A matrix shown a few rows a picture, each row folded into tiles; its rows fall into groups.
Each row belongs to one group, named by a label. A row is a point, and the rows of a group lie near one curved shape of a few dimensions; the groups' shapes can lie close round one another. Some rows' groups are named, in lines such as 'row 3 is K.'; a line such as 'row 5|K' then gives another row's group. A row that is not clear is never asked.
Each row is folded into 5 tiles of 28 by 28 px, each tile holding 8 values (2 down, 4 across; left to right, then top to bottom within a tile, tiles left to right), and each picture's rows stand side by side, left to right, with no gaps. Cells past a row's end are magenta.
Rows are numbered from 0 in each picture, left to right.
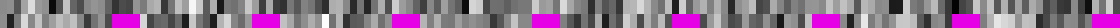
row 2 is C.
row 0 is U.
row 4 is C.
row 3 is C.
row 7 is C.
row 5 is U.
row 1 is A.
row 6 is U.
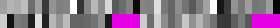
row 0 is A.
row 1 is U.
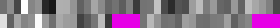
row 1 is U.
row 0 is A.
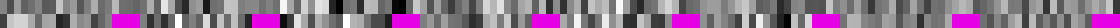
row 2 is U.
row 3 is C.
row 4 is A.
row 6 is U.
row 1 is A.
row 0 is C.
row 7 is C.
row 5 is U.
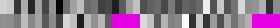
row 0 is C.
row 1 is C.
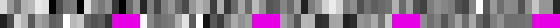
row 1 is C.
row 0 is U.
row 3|C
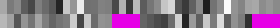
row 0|C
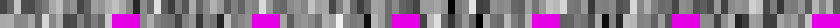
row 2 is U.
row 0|U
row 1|U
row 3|U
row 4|C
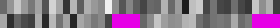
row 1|C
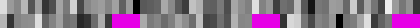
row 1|C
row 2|U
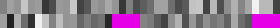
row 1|C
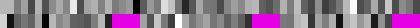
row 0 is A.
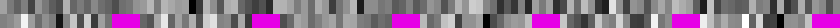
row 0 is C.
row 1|U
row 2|U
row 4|C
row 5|C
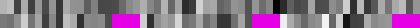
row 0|C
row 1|A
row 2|C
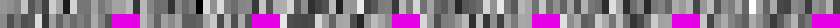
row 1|C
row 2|C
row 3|C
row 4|C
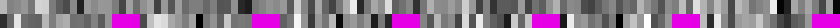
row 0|U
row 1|C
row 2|U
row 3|U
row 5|U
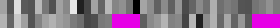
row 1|C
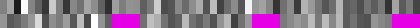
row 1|U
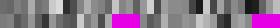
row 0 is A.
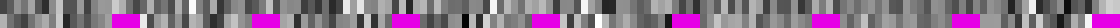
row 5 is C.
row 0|C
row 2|C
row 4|A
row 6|U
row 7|U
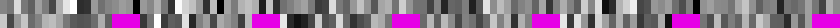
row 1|U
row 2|C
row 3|C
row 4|A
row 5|U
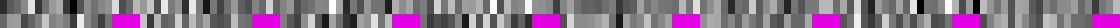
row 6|U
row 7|U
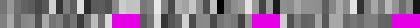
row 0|U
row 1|U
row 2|A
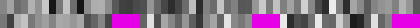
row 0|U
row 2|C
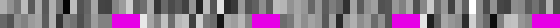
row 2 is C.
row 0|C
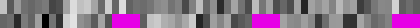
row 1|C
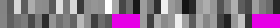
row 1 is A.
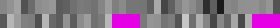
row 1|U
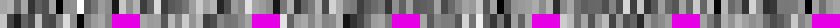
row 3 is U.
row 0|C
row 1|U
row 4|C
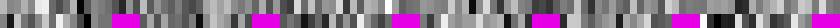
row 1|C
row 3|U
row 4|U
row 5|C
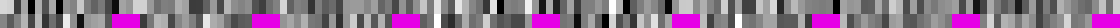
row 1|U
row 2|C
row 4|A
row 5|A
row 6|A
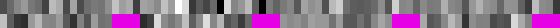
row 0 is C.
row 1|U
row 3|A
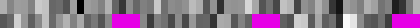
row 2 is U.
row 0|U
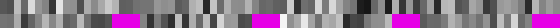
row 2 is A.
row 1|A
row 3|A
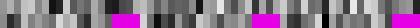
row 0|U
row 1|C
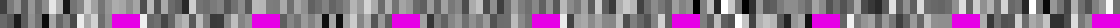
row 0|A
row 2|C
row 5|A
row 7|C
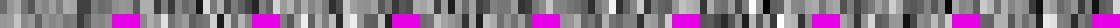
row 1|C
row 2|U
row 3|C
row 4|U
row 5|A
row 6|A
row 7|U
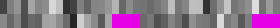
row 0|A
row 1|A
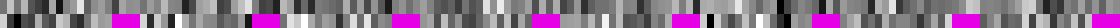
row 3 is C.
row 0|C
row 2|C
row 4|U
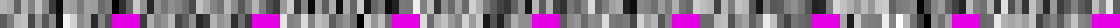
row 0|U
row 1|C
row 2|C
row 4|A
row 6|U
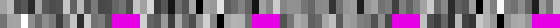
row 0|C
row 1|C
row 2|U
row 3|C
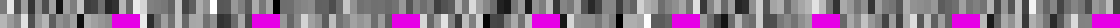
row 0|C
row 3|A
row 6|C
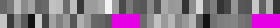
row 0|A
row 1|C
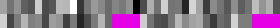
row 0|A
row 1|C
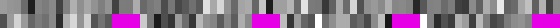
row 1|C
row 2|A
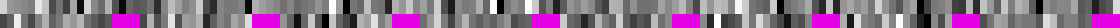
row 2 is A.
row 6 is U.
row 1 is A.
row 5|U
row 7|U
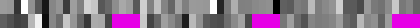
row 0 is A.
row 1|A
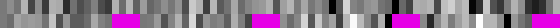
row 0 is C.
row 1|C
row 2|U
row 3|U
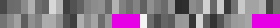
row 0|A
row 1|C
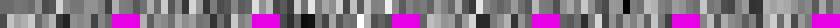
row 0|C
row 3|C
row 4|A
